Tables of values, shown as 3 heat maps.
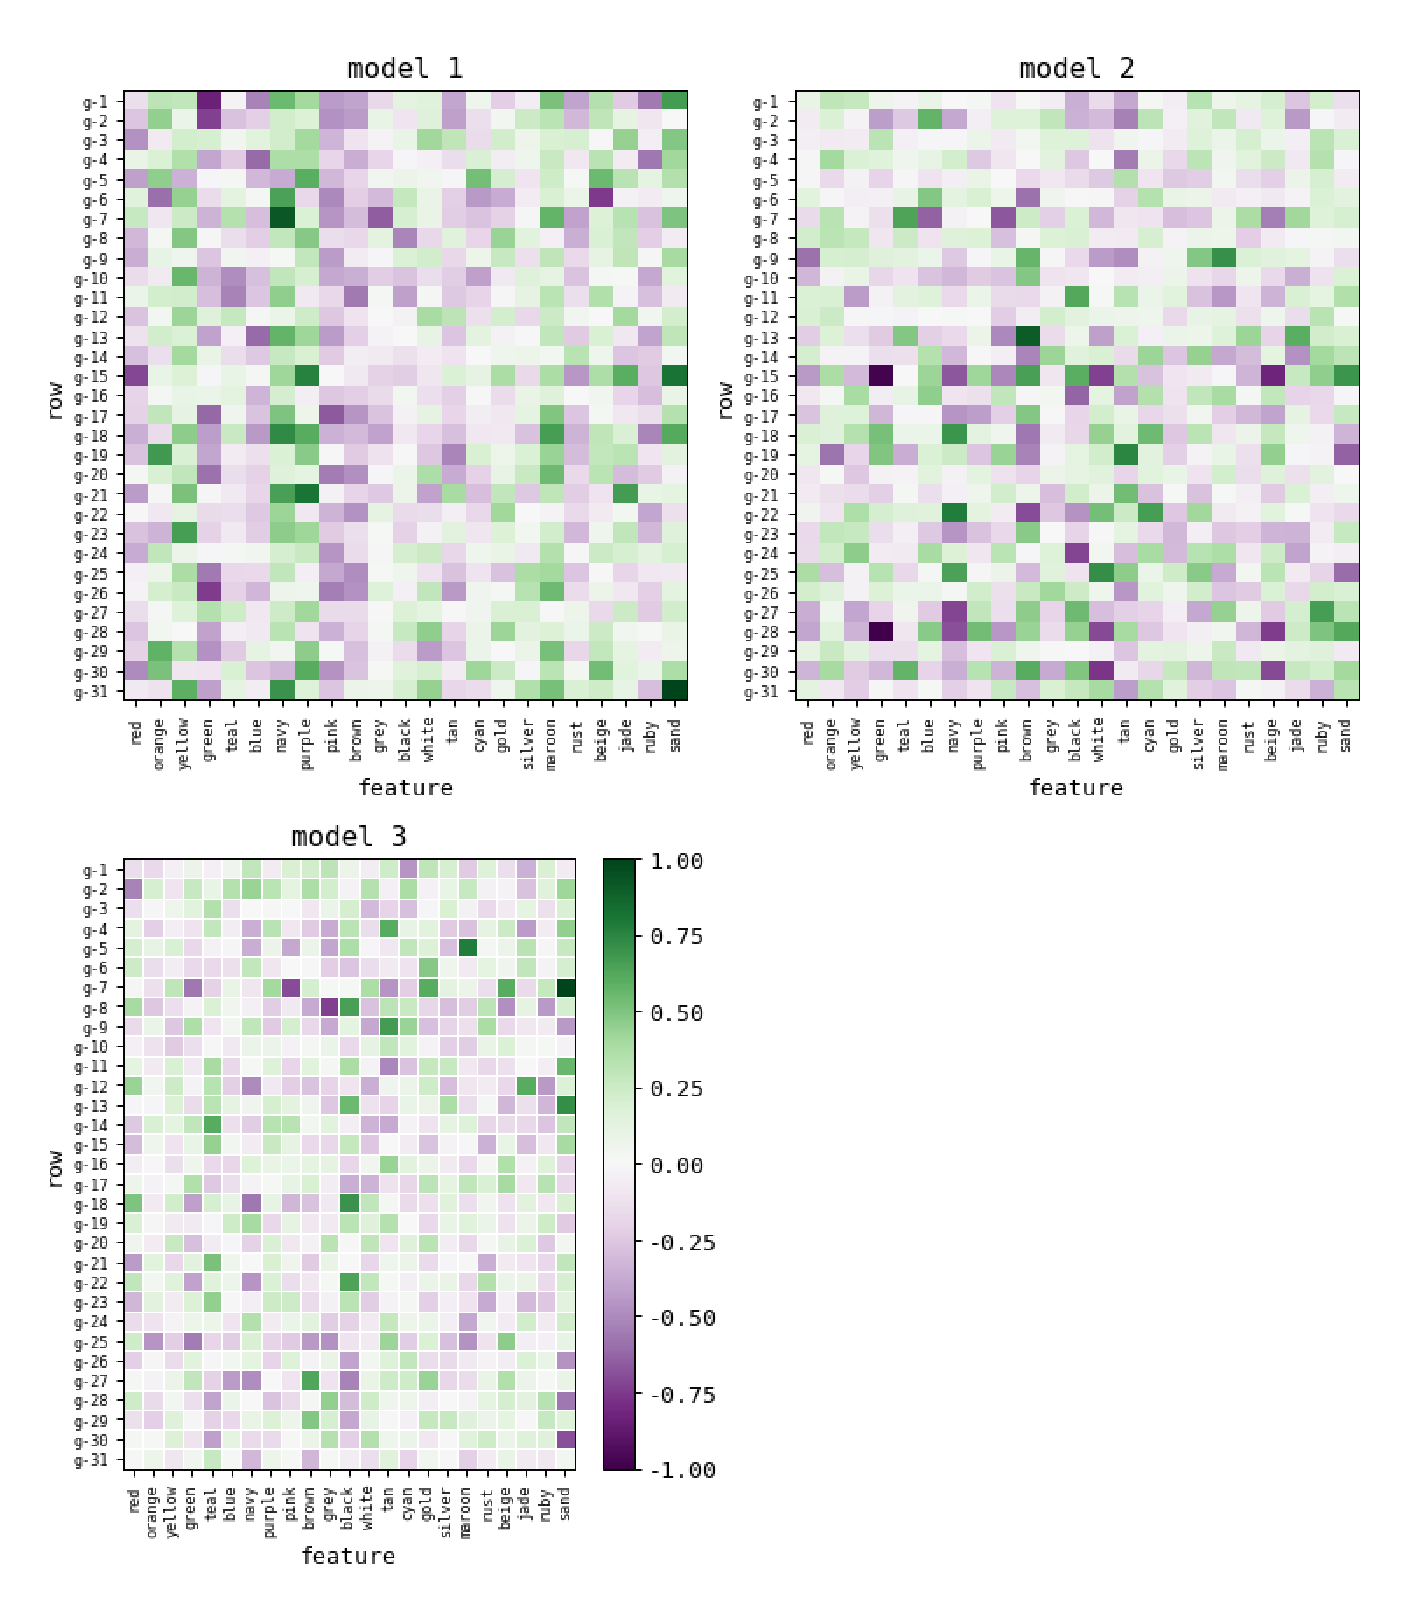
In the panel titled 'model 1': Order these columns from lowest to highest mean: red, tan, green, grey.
green, red, tan, grey
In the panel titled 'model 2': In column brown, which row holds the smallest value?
g-22
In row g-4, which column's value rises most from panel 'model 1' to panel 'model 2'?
ruby
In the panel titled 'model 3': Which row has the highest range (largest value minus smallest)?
g-7
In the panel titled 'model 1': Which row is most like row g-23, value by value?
g-8
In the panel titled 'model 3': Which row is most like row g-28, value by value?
g-30
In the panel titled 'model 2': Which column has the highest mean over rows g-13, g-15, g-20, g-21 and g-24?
brown
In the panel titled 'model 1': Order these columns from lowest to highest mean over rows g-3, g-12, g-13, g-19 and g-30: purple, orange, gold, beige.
gold, beige, orange, purple
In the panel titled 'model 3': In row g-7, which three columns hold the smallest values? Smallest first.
pink, green, tan
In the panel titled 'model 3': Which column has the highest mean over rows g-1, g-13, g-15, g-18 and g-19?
black
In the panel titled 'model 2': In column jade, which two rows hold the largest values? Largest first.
g-13, g-7
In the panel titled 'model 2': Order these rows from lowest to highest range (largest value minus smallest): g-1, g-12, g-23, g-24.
g-12, g-1, g-23, g-24
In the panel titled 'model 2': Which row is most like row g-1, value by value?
g-4
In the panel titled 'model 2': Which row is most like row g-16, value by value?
g-24
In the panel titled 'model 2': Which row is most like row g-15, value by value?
g-28
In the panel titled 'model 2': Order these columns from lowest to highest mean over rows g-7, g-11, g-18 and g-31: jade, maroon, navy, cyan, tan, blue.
maroon, blue, tan, navy, jade, cyan
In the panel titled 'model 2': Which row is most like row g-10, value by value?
g-23
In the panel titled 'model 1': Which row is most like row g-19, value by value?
g-29
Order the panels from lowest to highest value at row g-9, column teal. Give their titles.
model 3, model 1, model 2
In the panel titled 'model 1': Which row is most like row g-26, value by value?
g-20
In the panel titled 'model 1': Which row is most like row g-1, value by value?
g-13
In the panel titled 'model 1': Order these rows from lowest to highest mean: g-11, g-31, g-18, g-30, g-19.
g-11, g-18, g-19, g-30, g-31
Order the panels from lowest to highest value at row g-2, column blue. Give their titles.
model 1, model 3, model 2
